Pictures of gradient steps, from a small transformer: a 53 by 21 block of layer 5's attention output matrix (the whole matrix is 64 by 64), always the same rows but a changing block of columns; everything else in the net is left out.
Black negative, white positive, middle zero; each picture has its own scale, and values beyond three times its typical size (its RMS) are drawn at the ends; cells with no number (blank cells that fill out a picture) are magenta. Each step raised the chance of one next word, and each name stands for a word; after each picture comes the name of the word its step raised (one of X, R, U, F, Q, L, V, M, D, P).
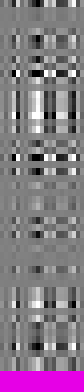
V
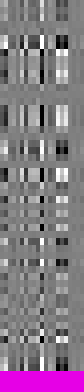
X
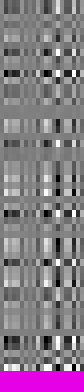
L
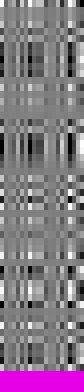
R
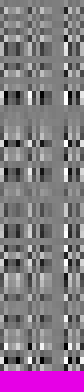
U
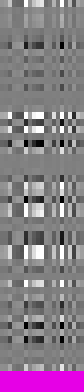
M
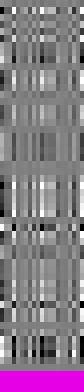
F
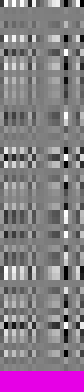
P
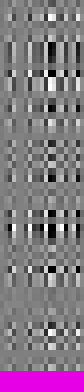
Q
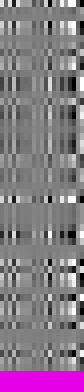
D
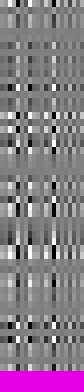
M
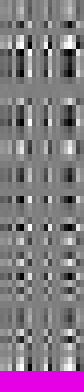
X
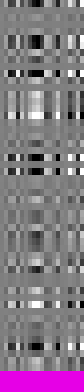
V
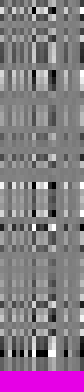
F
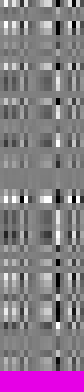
D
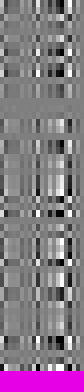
L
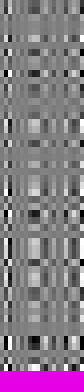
L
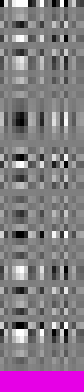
P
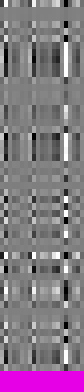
R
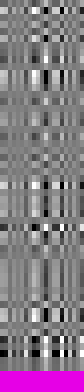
F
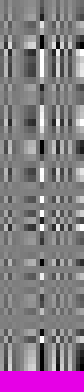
X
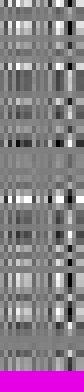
D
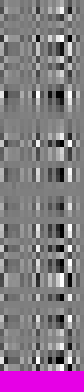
U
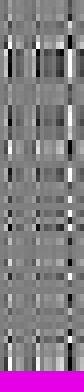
X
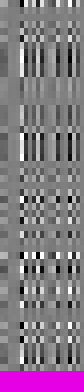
R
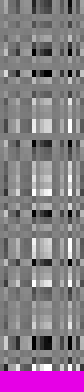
L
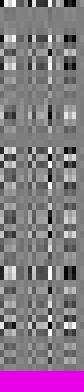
P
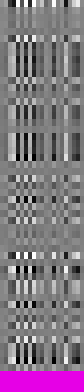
R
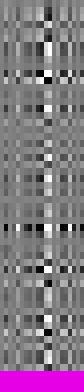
Q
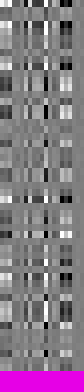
D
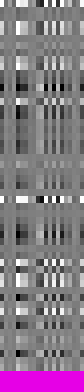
D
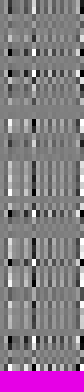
L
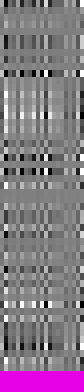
V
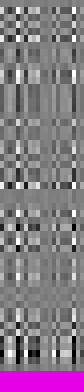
F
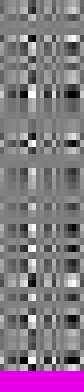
U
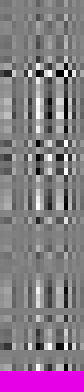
V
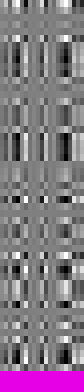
R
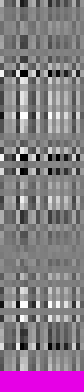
V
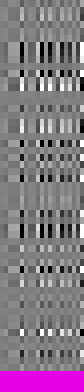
Q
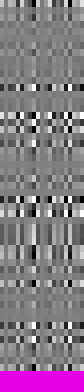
M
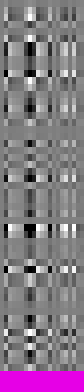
Q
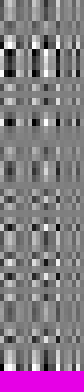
X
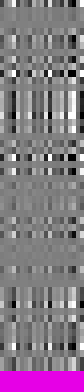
V
